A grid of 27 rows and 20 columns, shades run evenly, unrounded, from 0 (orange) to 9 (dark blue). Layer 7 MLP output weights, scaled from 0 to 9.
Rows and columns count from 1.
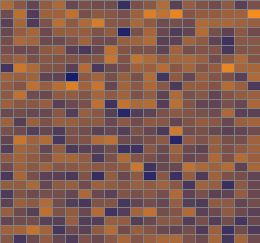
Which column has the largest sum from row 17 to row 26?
16
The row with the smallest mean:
2
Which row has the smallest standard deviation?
14
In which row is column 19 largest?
25
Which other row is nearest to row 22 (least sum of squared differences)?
15
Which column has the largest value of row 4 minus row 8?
18
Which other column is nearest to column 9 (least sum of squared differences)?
17
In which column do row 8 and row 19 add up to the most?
1
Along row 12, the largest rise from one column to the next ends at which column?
9
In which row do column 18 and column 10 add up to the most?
4
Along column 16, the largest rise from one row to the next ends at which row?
20
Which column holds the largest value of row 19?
12
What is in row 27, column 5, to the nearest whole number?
6
